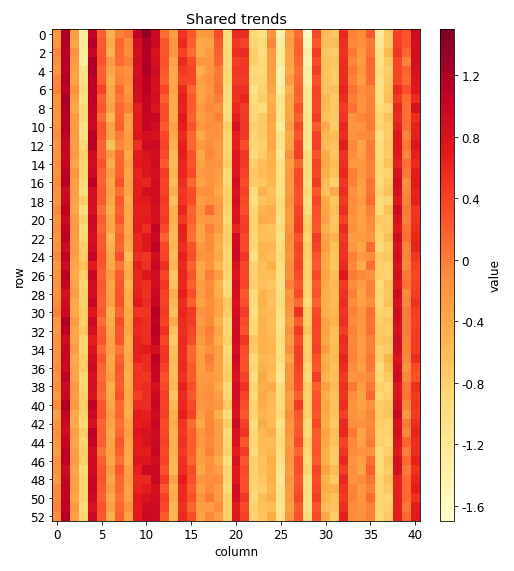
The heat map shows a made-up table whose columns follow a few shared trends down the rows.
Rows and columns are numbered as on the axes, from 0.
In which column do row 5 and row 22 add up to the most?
1
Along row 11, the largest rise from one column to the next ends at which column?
4
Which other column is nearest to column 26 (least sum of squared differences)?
16
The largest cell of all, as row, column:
0, 10
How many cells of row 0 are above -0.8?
34
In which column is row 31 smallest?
25
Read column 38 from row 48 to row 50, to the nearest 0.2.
0.6 0.6 0.6
